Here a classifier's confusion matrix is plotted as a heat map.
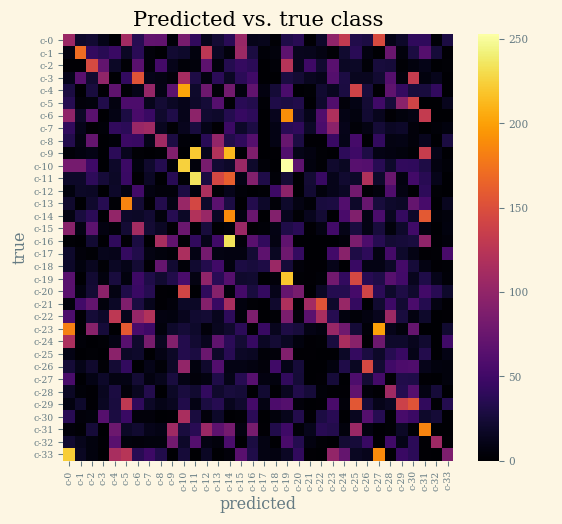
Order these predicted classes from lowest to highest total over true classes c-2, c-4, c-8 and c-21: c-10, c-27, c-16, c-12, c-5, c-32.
c-32, c-27, c-5, c-16, c-10, c-12
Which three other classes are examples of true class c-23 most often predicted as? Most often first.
c-27, c-0, c-5
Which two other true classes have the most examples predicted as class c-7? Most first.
c-22, c-4
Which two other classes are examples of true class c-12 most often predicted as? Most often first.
c-19, c-25
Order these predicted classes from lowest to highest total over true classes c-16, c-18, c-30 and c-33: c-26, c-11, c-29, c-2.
c-2, c-11, c-26, c-29
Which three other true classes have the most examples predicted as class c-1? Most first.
c-10, c-3, c-21
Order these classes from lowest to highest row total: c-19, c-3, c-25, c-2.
c-25, c-2, c-3, c-19
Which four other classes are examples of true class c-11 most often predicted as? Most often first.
c-14, c-13, c-26, c-16
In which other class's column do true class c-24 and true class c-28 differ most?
c-0
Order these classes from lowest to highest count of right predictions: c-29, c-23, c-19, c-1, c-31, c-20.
c-20, c-23, c-29, c-1, c-31, c-19
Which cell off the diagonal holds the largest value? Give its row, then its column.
c-10, c-19
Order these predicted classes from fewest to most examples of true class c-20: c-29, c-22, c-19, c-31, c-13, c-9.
c-9, c-22, c-29, c-31, c-19, c-13
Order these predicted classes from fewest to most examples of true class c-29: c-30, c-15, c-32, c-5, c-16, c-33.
c-32, c-15, c-33, c-16, c-5, c-30
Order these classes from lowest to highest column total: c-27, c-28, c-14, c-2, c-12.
c-2, c-28, c-27, c-12, c-14
